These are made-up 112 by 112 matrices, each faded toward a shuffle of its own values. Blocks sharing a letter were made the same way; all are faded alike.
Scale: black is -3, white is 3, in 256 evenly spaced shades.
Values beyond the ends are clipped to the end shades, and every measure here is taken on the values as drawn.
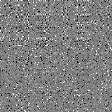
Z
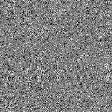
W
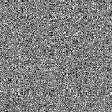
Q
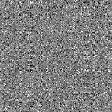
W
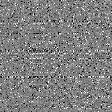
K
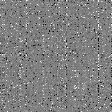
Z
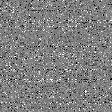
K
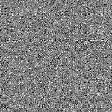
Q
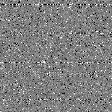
K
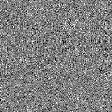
Q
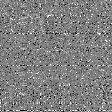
K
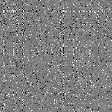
Z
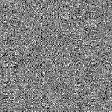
Q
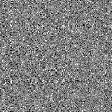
Q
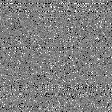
K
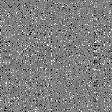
Z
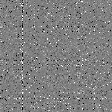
Z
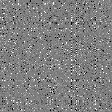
Z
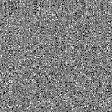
W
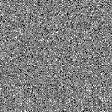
Q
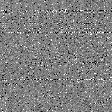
K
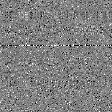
K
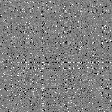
Z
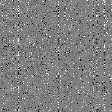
Z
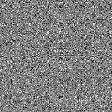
Q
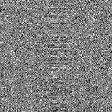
W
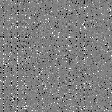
Z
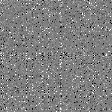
Z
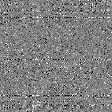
K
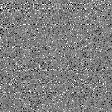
K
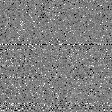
K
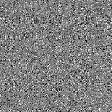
W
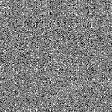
Q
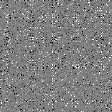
Z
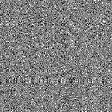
Q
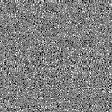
W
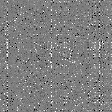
Z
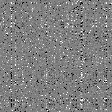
Z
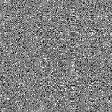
W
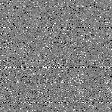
K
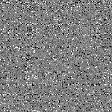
K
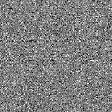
Q
